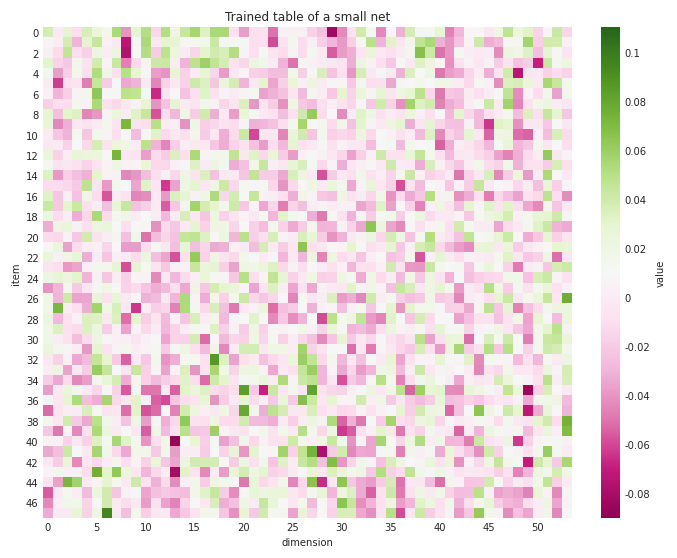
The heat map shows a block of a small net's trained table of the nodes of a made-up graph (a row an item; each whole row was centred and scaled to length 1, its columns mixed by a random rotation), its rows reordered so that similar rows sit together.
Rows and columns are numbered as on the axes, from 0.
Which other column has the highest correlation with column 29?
53
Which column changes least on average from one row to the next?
41
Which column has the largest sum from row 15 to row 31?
51
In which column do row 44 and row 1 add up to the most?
2
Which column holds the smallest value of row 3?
50
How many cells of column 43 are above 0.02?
5
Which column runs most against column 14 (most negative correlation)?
30
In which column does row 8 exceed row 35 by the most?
49
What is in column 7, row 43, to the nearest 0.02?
0.06
